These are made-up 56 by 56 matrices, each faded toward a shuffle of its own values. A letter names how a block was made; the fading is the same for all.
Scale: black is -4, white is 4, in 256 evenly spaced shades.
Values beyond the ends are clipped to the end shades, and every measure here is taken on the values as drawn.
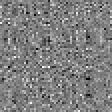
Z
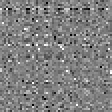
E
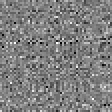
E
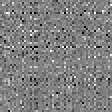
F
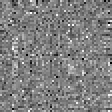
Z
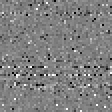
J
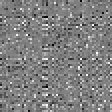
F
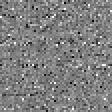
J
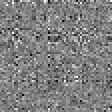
E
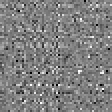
E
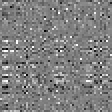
F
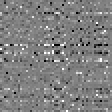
F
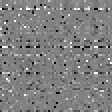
F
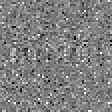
Z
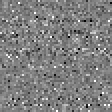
J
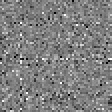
Z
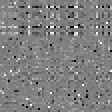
F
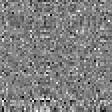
E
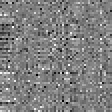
E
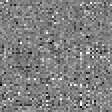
Z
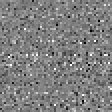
J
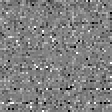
J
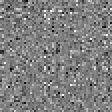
Z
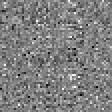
Z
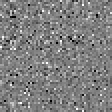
Z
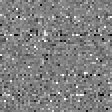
J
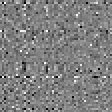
E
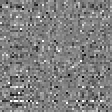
E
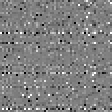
F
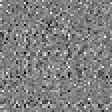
Z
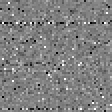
J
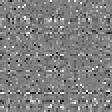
F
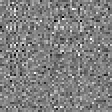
E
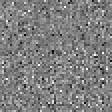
Z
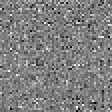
Z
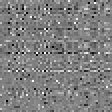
F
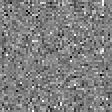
Z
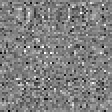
Z
